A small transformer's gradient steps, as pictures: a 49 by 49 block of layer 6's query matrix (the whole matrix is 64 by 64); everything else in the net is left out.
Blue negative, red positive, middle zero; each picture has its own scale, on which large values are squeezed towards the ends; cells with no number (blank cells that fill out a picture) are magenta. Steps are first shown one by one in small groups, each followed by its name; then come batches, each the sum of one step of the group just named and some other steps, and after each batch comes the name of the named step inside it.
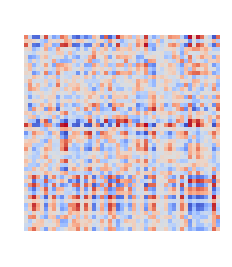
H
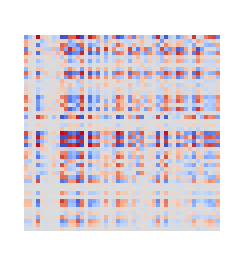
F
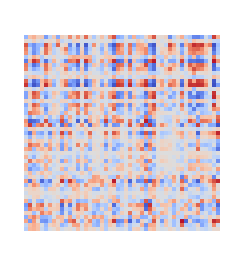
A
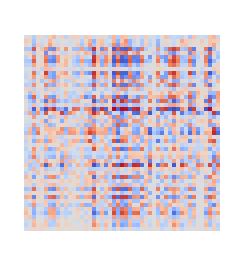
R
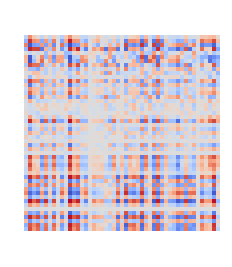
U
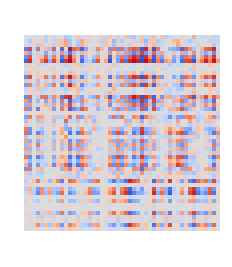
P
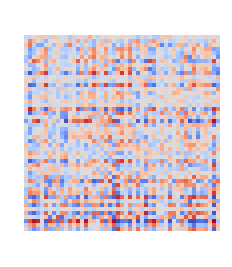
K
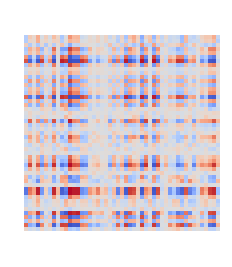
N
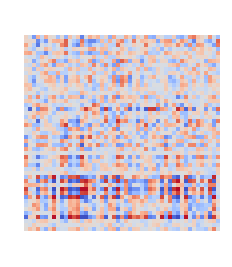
H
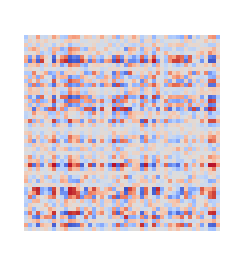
N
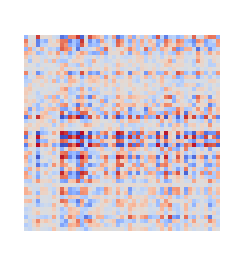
F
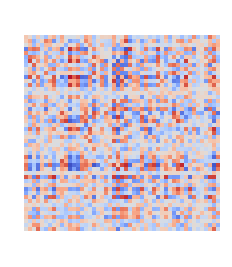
R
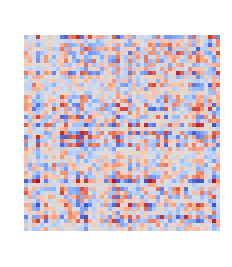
F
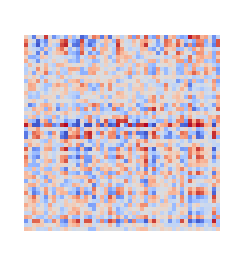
H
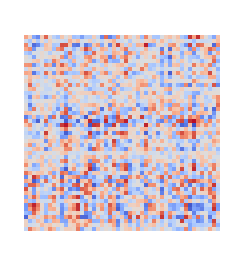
H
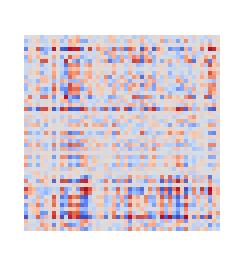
P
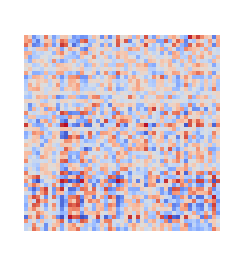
H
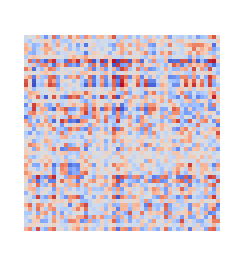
A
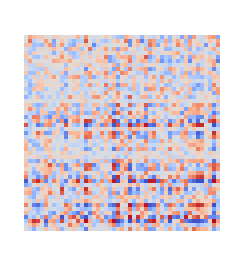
K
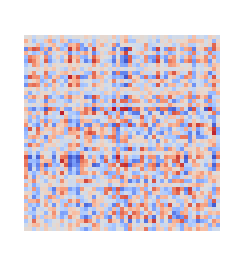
R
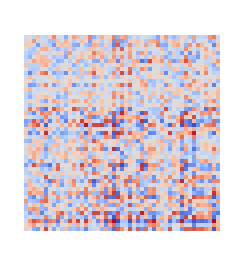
K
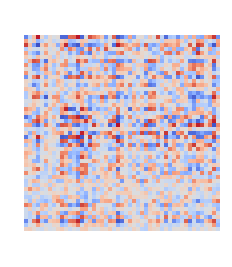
F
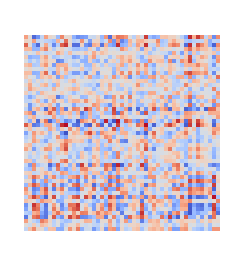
H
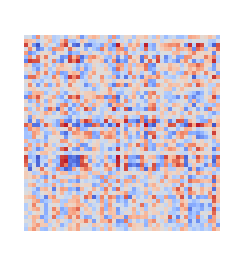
H
